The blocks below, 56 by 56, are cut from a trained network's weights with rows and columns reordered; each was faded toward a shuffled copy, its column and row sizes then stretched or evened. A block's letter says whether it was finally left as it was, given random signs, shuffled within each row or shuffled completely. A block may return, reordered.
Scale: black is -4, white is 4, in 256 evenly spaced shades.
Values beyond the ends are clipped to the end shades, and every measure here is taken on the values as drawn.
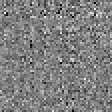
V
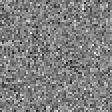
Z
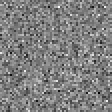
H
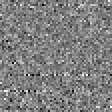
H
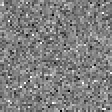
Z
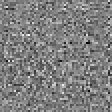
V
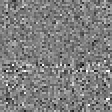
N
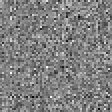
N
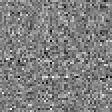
V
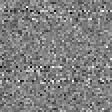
H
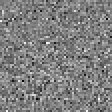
H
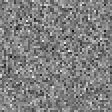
Z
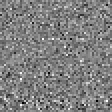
H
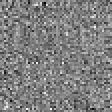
V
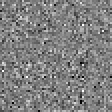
N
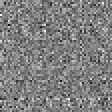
V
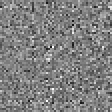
N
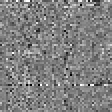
N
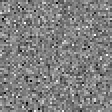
Z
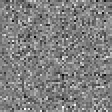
N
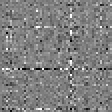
V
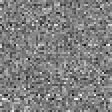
H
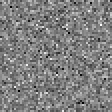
Z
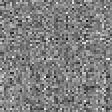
V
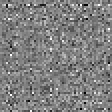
V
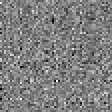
V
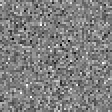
Z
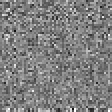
V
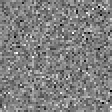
Z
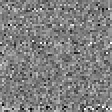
H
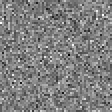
Z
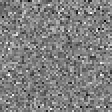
H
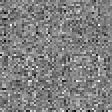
V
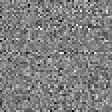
V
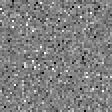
Z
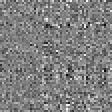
V
